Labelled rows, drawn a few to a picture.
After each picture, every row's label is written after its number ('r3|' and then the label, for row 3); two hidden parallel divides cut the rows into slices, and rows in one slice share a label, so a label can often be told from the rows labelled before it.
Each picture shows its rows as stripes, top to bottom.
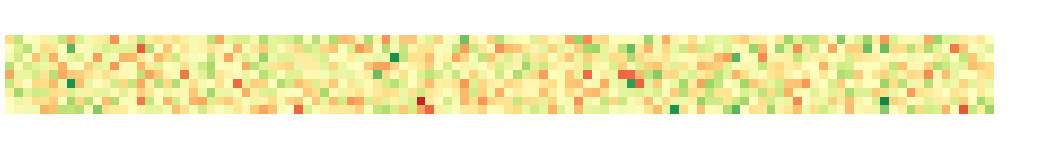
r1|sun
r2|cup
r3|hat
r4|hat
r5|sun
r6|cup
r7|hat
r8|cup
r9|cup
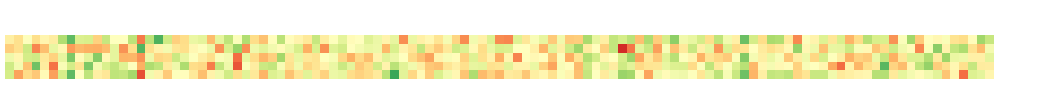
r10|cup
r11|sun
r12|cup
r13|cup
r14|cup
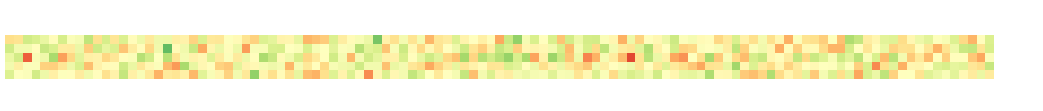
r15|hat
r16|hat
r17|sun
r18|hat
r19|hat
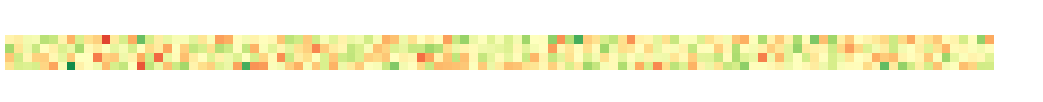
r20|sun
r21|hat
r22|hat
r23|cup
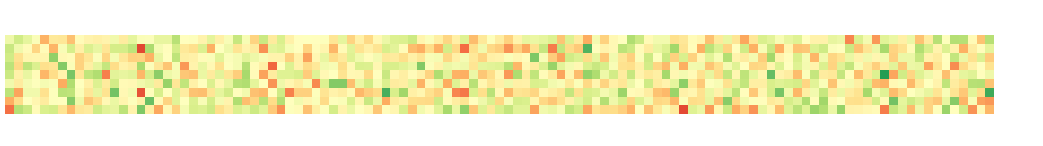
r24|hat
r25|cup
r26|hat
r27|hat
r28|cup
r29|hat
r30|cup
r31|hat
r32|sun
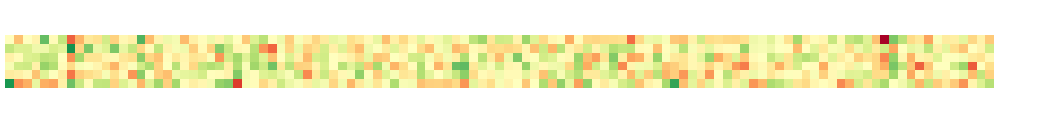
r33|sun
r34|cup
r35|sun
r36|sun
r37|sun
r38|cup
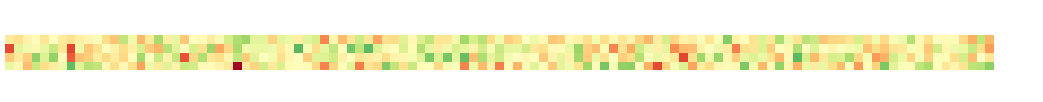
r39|hat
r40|sun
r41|sun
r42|cup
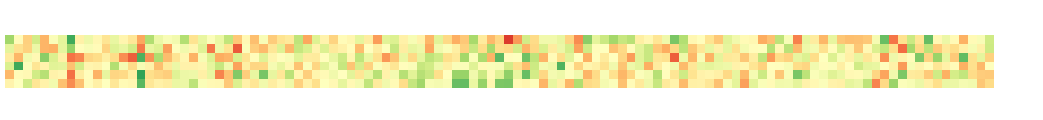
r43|cup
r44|cup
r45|sun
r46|hat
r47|sun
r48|sun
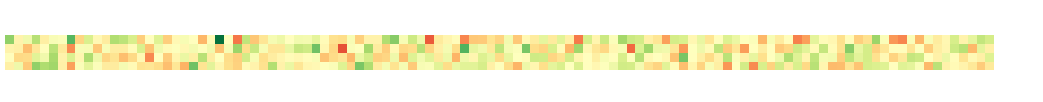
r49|cup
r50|sun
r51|hat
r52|hat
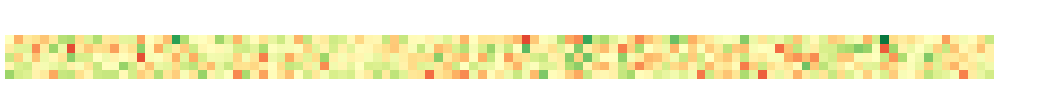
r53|cup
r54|sun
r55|cup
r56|hat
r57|cup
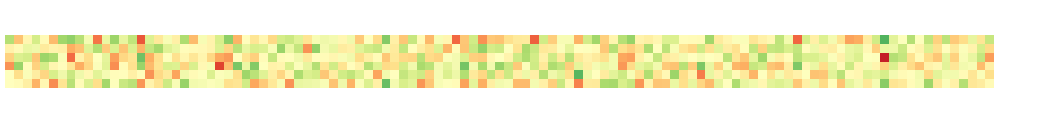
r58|cup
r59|hat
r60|sun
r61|sun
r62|hat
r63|cup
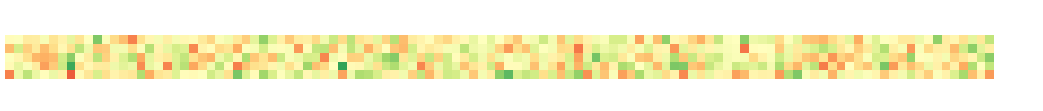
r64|hat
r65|hat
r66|cup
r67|cup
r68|sun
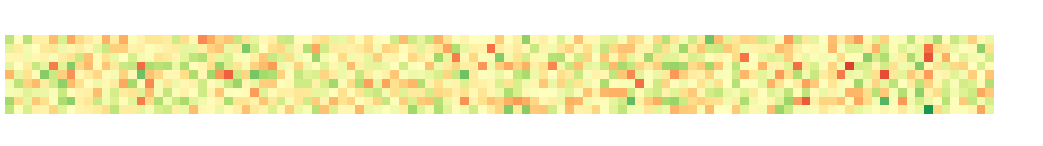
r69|hat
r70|hat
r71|hat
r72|cup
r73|sun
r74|hat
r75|hat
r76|cup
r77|hat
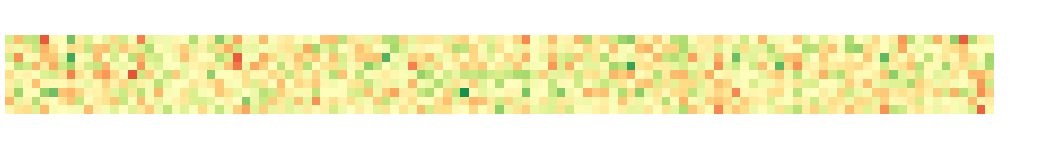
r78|cup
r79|hat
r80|cup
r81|cup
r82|sun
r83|hat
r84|sun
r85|hat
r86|hat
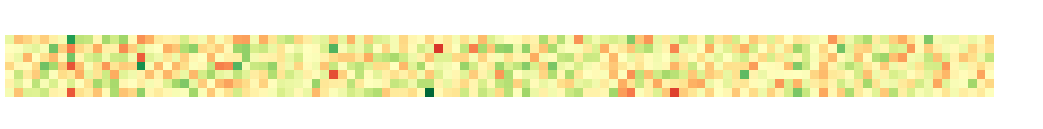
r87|cup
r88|sun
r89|cup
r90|sun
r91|hat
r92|hat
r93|sun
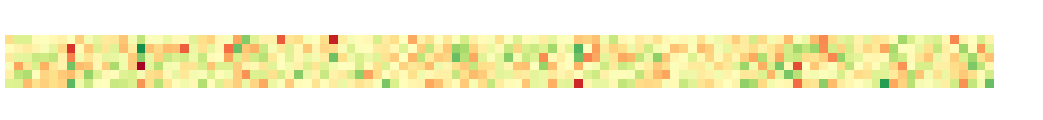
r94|hat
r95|sun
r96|sun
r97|cup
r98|hat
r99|cup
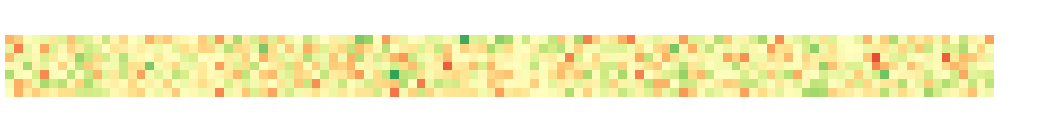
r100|sun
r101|hat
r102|hat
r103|hat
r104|cup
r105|hat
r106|hat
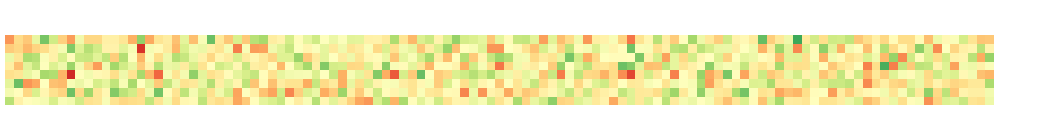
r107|sun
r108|cup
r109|hat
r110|cup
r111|sun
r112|hat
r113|cup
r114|hat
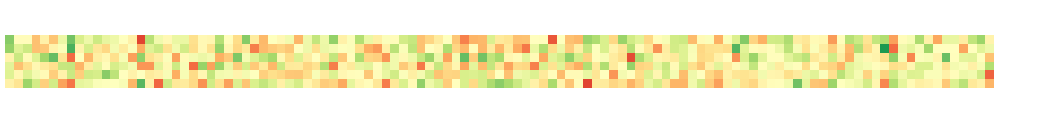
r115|cup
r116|cup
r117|sun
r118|cup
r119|hat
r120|sun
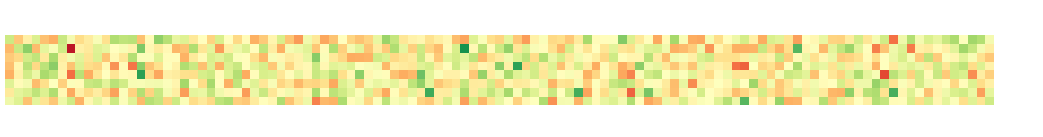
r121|cup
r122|sun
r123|hat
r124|sun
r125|sun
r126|hat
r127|sun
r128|cup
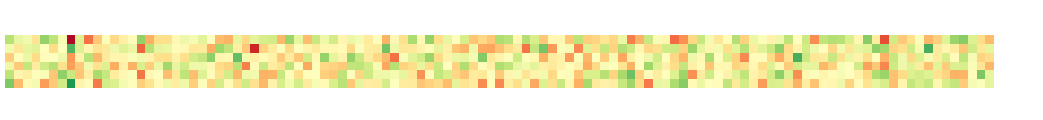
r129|sun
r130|cup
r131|sun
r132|sun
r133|cup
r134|cup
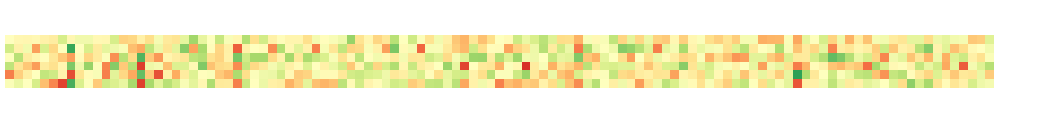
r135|hat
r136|cup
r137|sun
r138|cup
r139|sun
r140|cup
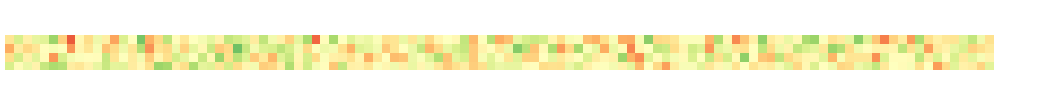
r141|sun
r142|sun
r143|hat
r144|hat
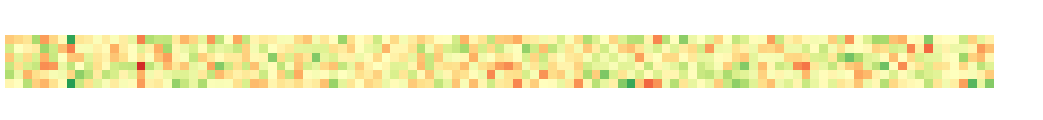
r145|cup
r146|sun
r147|hat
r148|cup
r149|hat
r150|cup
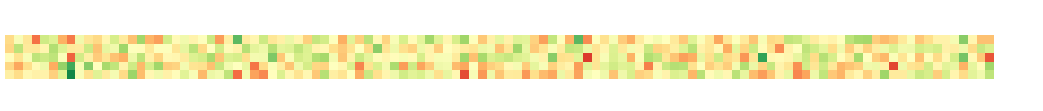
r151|sun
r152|hat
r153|sun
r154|cup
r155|cup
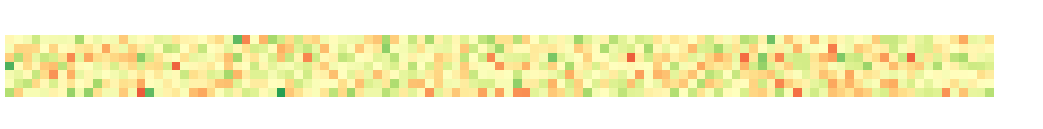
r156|hat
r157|hat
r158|sun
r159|hat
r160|hat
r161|hat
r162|cup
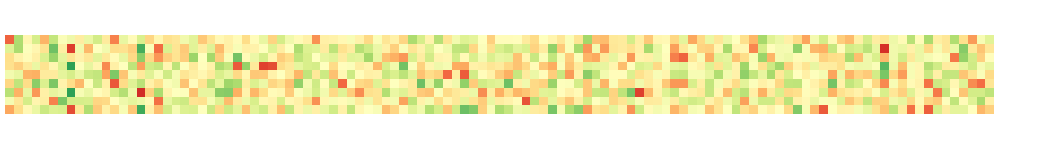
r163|hat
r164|sun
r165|sun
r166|cup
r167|cup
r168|sun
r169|cup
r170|hat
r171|sun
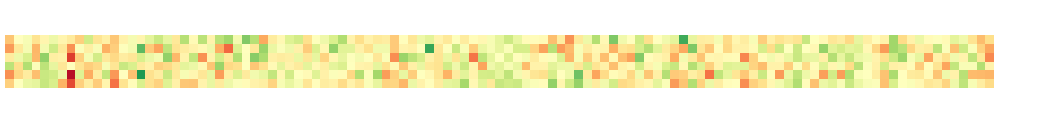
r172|hat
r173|sun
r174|sun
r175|hat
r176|sun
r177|sun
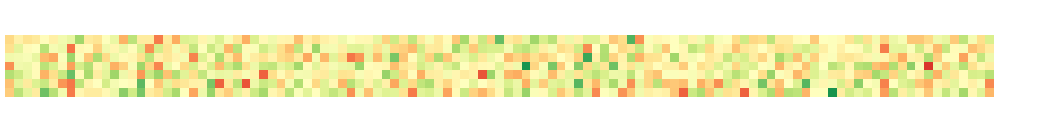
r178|hat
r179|sun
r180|cup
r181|sun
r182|cup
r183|sun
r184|sun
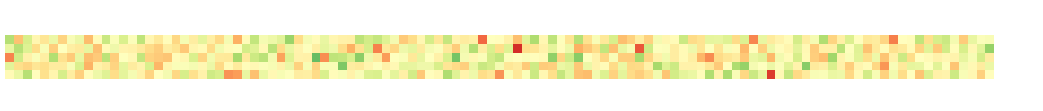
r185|hat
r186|hat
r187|sun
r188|hat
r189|hat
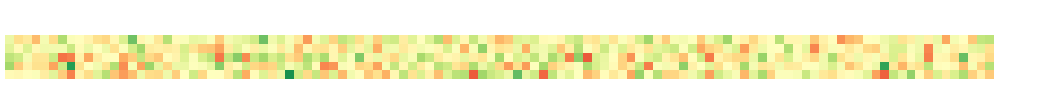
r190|hat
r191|hat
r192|sun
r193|cup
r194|sun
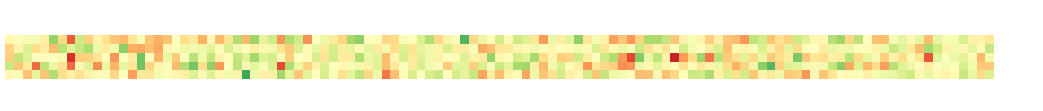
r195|sun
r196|hat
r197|sun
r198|sun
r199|hat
